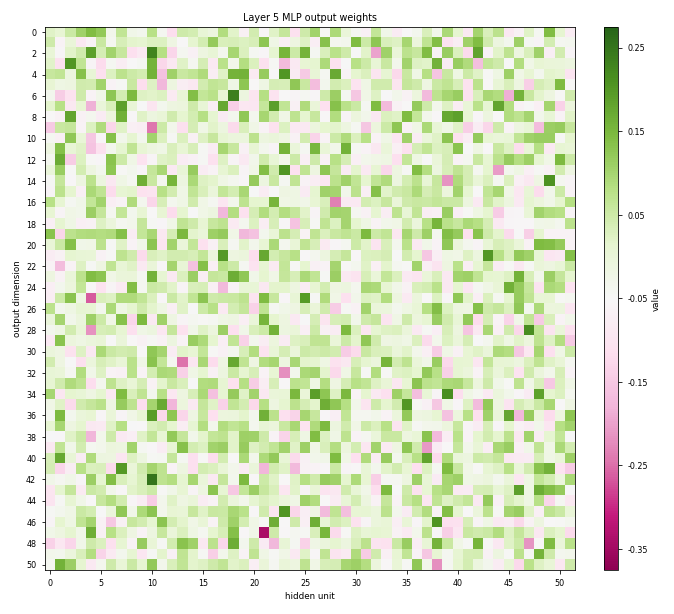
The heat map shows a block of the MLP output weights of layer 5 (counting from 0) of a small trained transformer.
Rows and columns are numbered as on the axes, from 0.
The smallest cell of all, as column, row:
21, 47
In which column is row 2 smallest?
32
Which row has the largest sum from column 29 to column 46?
1
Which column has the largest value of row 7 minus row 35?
17
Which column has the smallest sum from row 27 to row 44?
42
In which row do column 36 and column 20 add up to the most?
14
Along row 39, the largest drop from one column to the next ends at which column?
37
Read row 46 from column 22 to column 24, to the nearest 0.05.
0.15 -0.05 0.05
